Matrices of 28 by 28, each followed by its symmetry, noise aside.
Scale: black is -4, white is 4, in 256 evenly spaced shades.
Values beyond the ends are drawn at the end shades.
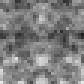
mirrored left to right.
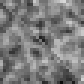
no symmetry.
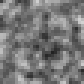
symmetric.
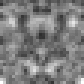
mirrored left to right.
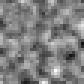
antisymmetric.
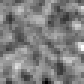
antisymmetric.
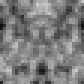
mirrored left to right.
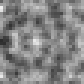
mirrored top to bottom.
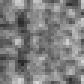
mirrored top to bottom.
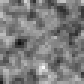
no symmetry.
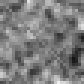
no symmetry.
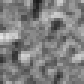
antisymmetric.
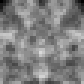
mirrored left to right.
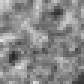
symmetric.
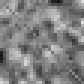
symmetric.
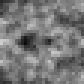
mirrored top to bottom.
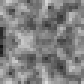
mirrored top to bottom.
